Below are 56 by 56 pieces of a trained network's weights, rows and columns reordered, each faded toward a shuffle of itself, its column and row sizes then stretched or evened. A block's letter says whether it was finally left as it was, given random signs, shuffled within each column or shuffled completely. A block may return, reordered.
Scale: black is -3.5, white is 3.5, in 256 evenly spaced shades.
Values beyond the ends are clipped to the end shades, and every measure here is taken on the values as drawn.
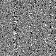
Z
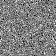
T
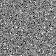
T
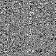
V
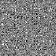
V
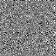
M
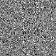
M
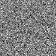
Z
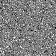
T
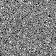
T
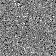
T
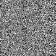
Z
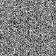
Z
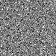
T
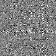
M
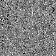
Z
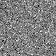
T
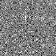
M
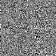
M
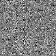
M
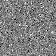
T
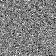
T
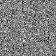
M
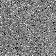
T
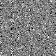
Z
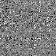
M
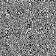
M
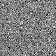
T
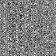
V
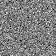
T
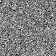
T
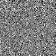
M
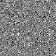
V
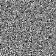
Z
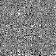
M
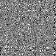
M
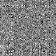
V
